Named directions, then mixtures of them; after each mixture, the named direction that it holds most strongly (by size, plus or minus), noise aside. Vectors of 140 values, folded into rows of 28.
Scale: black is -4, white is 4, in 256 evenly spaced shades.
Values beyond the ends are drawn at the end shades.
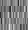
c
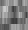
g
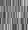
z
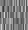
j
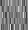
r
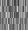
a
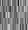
a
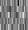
a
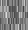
a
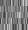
z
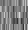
j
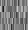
a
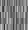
j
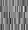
j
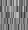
a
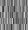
j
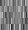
r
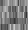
g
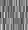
j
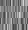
z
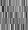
r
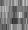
g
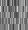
a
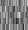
j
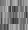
g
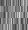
z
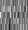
c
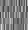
j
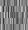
j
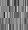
a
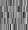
r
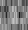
g
